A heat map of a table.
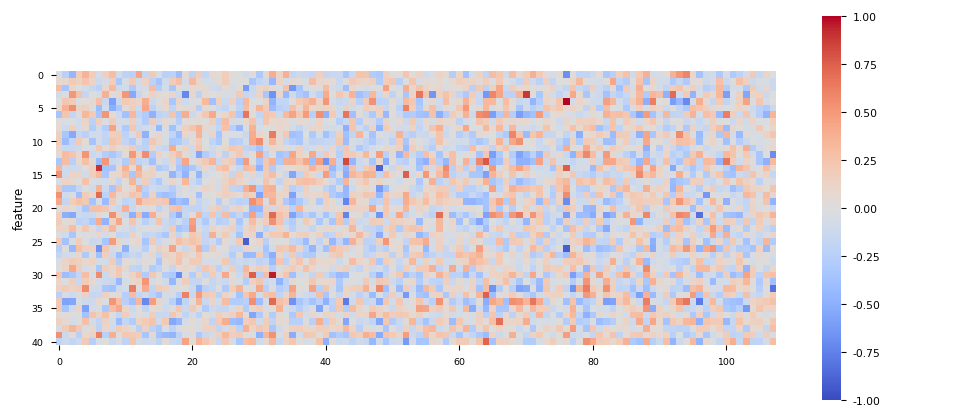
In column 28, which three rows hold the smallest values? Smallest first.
25, 2, 27
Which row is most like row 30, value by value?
17
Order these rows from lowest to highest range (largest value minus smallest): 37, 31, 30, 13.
31, 37, 13, 30
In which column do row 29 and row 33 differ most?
79
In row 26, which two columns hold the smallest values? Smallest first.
76, 6
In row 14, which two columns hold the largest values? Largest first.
6, 76
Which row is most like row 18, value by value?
39
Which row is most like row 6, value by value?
13
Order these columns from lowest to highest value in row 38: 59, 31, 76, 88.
76, 31, 59, 88
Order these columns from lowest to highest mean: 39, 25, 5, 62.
62, 5, 39, 25
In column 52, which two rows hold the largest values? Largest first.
15, 5
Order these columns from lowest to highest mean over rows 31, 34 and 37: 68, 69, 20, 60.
20, 60, 69, 68
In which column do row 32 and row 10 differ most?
69
